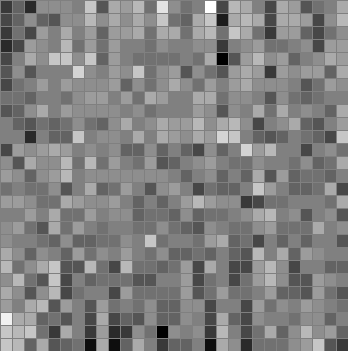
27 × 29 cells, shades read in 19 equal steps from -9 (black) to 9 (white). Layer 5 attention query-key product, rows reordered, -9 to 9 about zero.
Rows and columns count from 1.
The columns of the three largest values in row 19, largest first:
13, 19, 18
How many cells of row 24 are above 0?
12
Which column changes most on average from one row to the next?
3
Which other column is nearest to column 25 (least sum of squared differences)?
20
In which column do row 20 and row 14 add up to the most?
22
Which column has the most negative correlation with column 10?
1
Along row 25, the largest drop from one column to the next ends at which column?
10
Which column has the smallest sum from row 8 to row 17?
26
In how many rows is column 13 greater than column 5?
11
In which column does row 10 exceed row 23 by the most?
17
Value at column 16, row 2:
-2
